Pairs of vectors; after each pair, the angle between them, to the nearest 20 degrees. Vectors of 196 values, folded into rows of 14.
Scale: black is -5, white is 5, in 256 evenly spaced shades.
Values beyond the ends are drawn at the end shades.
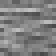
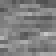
100 degrees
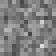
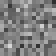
80 degrees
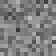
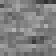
60 degrees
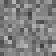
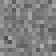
160 degrees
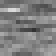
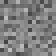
80 degrees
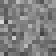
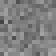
160 degrees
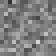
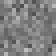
100 degrees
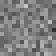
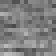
60 degrees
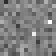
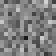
60 degrees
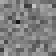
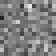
140 degrees
